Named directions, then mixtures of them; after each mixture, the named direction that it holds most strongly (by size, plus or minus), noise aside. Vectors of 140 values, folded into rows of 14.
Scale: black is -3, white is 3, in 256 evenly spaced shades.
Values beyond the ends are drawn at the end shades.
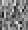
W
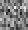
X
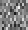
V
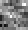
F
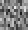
X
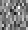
V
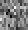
X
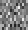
V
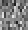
W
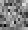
F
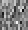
W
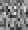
X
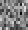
X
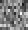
X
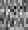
X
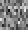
X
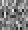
W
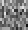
X
